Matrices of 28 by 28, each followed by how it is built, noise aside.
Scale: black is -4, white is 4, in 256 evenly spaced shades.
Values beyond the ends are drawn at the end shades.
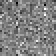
uneven columns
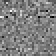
uneven rows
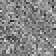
Toeplitz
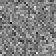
Toeplitz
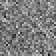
Toeplitz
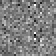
uneven columns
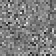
block diagonal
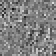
block diagonal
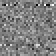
uneven rows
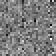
uneven columns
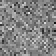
Toeplitz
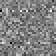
uneven rows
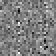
uneven columns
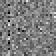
uneven columns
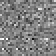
uneven rows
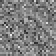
Toeplitz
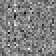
uneven columns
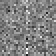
uneven columns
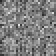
blocks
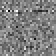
uneven rows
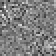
block diagonal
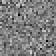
block diagonal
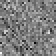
Toeplitz
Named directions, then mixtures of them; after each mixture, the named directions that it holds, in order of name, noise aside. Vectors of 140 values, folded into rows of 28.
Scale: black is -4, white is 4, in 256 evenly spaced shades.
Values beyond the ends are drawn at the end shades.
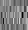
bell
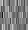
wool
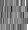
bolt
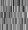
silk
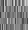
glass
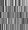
glass.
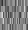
bell, wool.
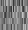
silk.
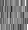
bolt.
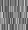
bell, wool.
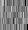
bolt, glass.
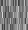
silk, wool.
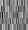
wool.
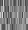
glass, wool.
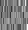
bolt.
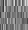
glass.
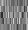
bell, wool.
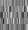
bell, glass, wool.
